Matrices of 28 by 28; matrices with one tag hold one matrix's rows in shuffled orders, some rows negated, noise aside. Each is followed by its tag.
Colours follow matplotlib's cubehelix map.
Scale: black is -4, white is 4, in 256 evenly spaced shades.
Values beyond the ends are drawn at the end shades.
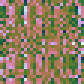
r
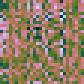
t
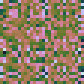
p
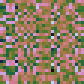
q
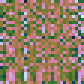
r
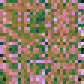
p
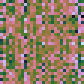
r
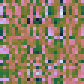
t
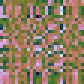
t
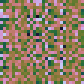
t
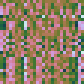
r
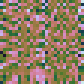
p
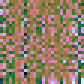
r
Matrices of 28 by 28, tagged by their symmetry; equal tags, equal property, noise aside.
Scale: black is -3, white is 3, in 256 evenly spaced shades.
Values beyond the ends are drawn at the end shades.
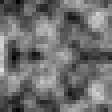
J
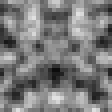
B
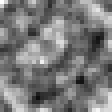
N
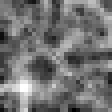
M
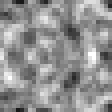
J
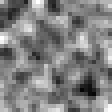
N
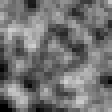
M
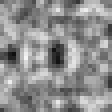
J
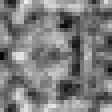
J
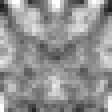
B
